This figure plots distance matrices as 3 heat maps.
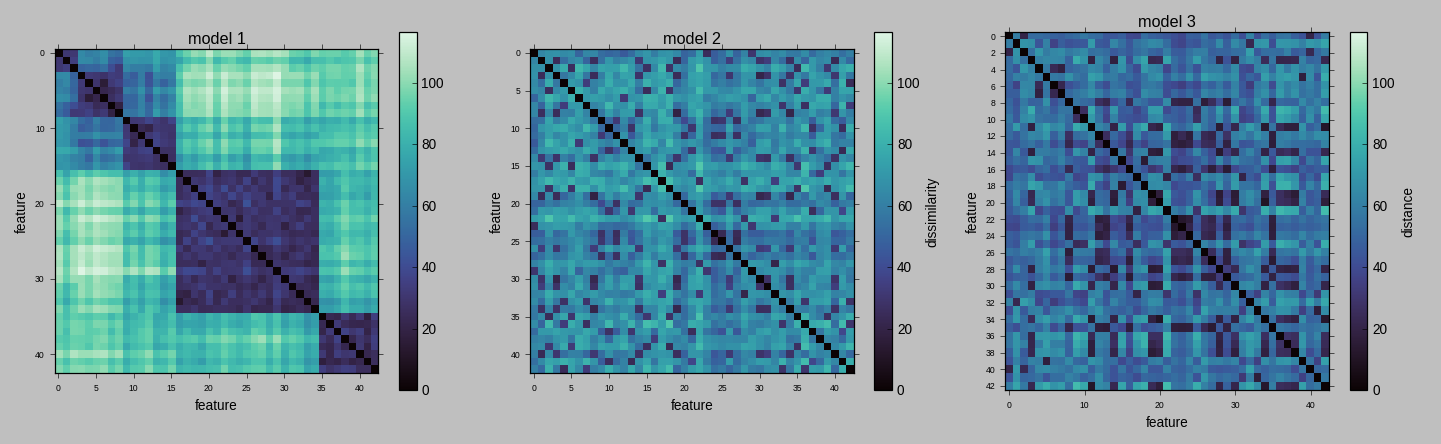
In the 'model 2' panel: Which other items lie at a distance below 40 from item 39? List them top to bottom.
2, 5, 15, 18, 35
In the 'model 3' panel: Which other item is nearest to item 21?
17
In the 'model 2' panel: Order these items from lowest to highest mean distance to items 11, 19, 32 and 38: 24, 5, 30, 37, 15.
24, 30, 37, 5, 15
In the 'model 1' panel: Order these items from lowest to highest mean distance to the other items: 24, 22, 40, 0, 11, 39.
24, 22, 11, 39, 40, 0
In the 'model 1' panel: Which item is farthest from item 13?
29
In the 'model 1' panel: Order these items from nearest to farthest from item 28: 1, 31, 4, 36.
31, 36, 1, 4
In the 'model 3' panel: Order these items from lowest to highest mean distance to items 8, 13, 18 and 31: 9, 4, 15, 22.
22, 15, 9, 4
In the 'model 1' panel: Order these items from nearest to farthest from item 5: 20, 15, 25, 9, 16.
9, 15, 16, 25, 20
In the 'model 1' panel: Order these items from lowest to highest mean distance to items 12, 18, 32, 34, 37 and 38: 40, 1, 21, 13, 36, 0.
21, 36, 40, 13, 1, 0
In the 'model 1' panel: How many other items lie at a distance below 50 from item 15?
6
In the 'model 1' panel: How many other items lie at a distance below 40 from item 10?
6
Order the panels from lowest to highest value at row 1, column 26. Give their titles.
model 2, model 3, model 1
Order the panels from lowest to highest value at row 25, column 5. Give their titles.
model 3, model 2, model 1
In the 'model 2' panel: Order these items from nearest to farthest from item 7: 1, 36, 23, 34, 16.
36, 1, 34, 23, 16
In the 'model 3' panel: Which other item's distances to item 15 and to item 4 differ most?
18
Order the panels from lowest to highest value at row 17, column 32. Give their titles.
model 1, model 2, model 3
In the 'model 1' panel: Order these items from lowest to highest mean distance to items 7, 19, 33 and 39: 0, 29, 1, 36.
36, 29, 1, 0
